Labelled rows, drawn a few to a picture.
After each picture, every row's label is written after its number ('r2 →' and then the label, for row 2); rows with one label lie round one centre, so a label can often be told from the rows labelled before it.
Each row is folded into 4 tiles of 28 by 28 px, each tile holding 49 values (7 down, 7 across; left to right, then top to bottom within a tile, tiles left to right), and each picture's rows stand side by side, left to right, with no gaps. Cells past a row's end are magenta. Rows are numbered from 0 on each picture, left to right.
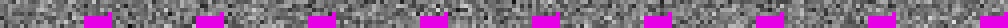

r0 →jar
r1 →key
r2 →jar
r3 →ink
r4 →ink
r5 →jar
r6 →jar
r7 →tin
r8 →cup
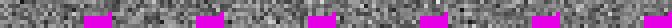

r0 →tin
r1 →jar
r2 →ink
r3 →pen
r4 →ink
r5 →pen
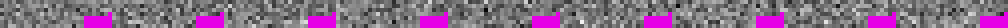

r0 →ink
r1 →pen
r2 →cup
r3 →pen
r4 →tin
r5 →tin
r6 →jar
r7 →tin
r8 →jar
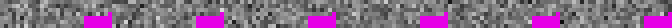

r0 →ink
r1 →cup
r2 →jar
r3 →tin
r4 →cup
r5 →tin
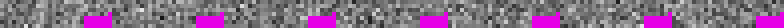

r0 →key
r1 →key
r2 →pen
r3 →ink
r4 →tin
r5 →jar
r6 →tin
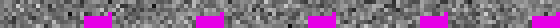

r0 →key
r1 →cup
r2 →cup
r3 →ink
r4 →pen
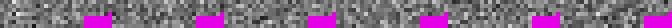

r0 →tin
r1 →ink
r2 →ink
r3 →key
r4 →ink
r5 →ink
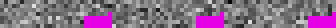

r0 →tin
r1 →tin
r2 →cup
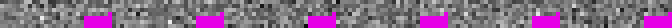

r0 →cup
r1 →tin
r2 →tin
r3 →ink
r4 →tin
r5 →ink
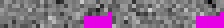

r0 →jar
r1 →jar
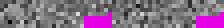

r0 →jar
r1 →ink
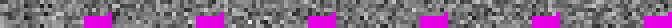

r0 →cup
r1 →cup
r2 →cup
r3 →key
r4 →cup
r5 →tin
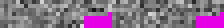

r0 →jar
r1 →pen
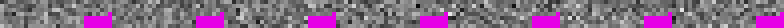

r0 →cup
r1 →tin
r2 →ink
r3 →key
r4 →key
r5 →ink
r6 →cup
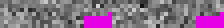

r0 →tin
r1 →pen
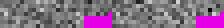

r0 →tin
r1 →tin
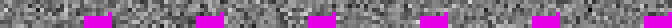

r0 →pen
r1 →key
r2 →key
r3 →cup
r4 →cup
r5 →cup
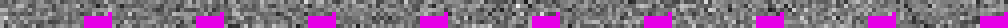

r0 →pen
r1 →tin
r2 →jar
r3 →key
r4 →ink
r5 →tin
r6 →jar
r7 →key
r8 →key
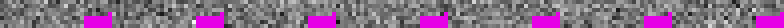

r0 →jar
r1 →cup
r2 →key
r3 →tin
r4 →jar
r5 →pen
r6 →key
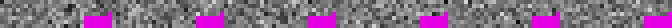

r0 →jar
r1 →ink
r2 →key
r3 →key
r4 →tin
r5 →pen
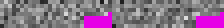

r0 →key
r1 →ink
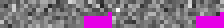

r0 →jar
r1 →pen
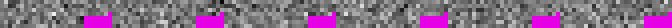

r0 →key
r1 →key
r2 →tin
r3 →tin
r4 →ink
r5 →key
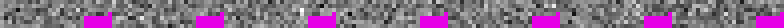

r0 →ink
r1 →pen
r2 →cup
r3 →pen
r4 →key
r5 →jar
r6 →tin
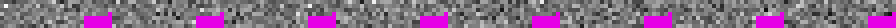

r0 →key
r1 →cup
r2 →tin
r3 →tin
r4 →tin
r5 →ink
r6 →ink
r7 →jar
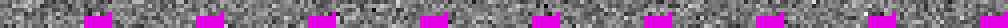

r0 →jar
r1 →pen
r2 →pen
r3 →ink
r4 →cup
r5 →cup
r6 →pen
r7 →key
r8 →pen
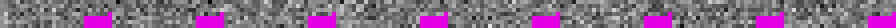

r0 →tin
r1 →cup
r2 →cup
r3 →tin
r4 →key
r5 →jar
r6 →tin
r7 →cup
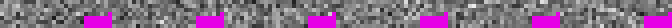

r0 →key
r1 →tin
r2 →tin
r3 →jar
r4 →tin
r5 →jar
